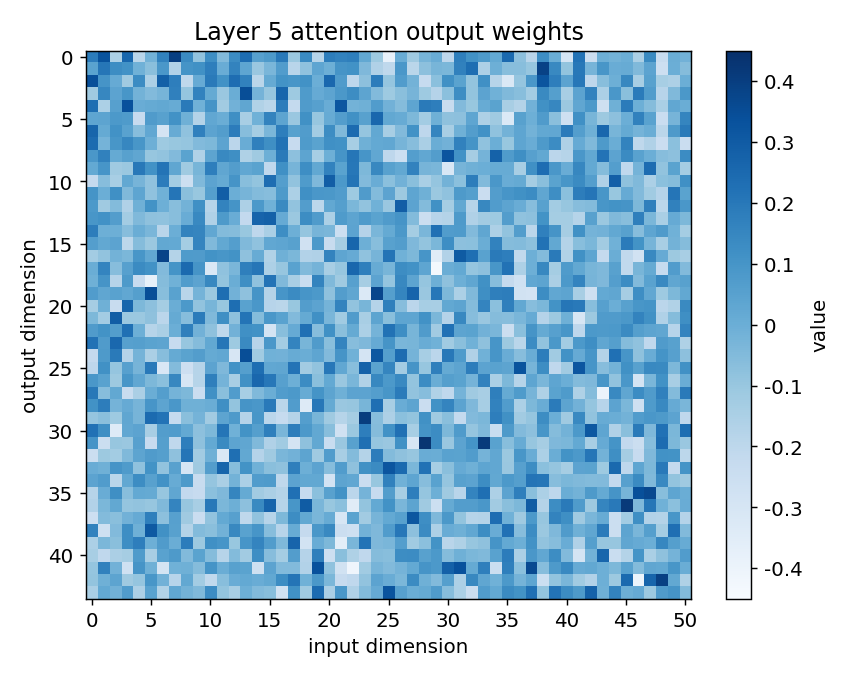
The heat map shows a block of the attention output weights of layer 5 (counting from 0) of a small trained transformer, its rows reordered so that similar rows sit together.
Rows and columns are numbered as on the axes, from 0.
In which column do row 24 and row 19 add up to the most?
24
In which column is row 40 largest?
43
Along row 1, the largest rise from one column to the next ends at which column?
38
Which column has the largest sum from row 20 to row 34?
48
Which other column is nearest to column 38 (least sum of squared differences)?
1
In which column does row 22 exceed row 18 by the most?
18
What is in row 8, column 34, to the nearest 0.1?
0.3
